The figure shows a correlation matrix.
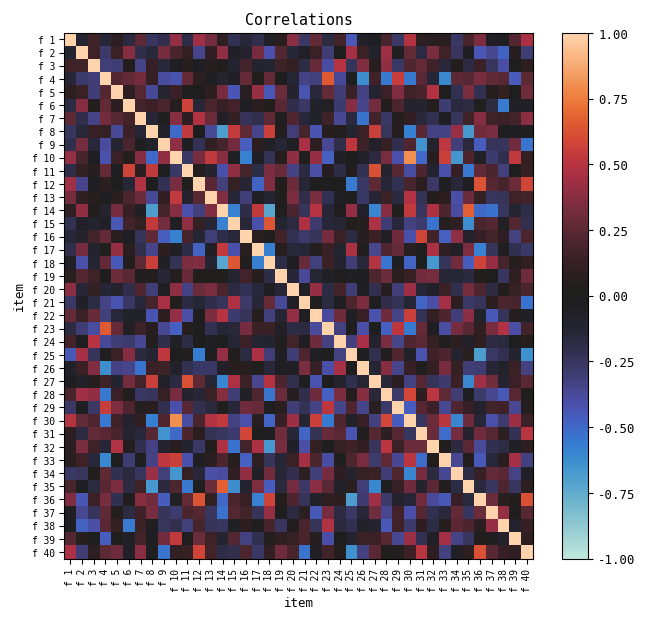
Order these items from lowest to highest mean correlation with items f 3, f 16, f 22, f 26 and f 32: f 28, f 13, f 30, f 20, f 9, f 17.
f 9, f 13, f 20, f 17, f 30, f 28
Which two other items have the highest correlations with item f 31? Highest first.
f 16, f 40
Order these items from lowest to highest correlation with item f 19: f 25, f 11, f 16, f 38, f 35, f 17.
f 38, f 35, f 25, f 17, f 16, f 11
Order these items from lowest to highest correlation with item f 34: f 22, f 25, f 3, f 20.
f 22, f 20, f 25, f 3
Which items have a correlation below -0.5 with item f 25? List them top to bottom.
f 12, f 36, f 40
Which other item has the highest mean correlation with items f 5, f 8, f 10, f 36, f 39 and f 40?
f 12
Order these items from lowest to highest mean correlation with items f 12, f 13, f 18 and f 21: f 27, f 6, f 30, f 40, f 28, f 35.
f 28, f 35, f 6, f 30, f 40, f 27
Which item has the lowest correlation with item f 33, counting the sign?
f 4
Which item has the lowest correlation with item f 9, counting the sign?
f 31
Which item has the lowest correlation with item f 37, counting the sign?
f 14
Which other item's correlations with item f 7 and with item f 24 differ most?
f 26
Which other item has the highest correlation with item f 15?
f 18
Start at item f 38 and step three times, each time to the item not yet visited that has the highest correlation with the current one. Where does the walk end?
f 29
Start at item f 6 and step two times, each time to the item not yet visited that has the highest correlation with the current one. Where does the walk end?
f 27
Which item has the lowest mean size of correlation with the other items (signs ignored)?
f 19
